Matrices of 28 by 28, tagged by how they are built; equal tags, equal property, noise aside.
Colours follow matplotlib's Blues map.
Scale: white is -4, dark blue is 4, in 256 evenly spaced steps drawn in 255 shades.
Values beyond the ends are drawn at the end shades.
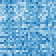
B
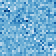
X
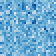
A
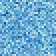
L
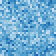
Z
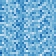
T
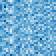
T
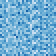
T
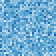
L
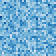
T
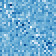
X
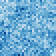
Z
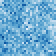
Z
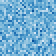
L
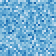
L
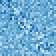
X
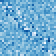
X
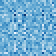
A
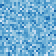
L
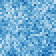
Z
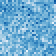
Z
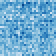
B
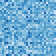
A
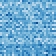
B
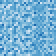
T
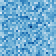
T
